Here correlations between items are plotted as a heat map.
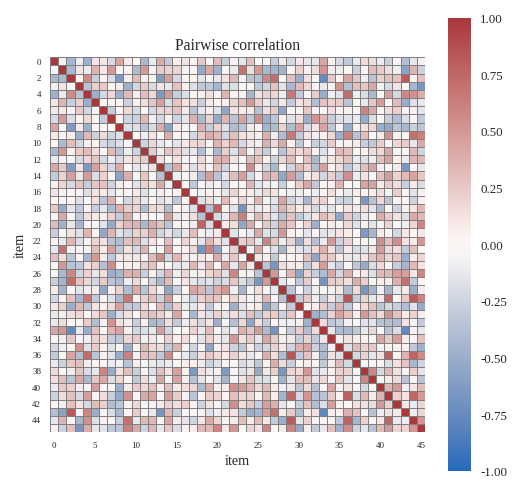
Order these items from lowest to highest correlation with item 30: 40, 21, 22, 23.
22, 40, 23, 21
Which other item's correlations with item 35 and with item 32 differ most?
31
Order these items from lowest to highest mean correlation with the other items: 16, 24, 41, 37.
37, 16, 24, 41
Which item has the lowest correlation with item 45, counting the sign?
3
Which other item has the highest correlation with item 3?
35
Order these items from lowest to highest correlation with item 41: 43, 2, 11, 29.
43, 2, 11, 29
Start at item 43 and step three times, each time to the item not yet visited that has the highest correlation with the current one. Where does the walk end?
26
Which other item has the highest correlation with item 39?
38
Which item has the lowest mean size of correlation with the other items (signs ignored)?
16
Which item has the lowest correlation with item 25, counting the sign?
27
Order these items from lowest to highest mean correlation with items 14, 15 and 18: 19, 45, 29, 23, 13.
23, 19, 13, 45, 29
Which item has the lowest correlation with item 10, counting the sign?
1
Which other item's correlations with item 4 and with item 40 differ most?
5
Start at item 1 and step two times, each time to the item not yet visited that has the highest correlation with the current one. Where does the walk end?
19
